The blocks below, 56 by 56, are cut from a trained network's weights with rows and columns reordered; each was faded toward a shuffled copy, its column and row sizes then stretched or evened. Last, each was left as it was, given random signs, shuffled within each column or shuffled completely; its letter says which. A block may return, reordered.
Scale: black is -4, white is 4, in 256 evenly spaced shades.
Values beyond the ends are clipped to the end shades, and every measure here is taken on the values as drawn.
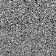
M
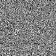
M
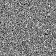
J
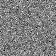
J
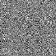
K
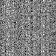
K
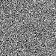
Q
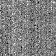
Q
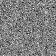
J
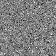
J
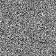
M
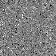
Q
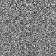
K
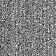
Q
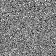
J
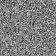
J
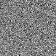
Q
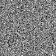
Q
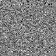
K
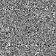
M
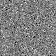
J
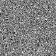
Q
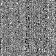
Q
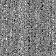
Q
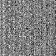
K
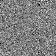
Q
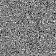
M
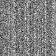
Q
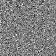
Q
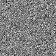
Q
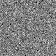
J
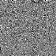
M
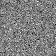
J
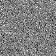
Q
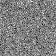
J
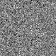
Q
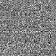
K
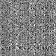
K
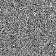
M
